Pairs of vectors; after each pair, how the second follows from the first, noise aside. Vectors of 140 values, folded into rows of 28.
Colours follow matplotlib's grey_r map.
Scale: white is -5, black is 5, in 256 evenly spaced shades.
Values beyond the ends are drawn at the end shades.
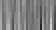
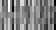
wrapped around, scaled up.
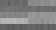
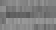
wrapped around, negated, shrunk.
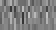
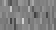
negated, partly zeroed.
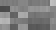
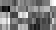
scaled up.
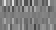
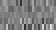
reversed.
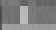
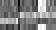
wrapped around, scaled up.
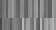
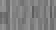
wrapped around, negated, shrunk.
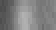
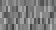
shuffled.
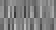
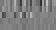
reversed, negated, partly zeroed.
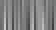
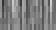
reversed.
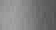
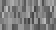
shuffled.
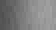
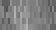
wrapped around, negated, partly zeroed.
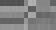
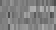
wrapped around, negated, partly zeroed.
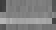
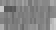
reversed, negated, partly zeroed.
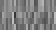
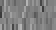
reversed, negated, partly zeroed.
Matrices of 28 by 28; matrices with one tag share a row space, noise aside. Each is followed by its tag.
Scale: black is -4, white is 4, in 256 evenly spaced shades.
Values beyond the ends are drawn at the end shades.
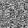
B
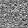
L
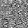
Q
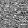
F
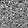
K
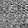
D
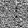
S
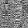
S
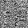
F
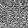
L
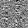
S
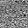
L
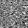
D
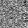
D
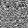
F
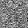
K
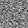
K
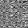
D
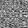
L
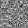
Q
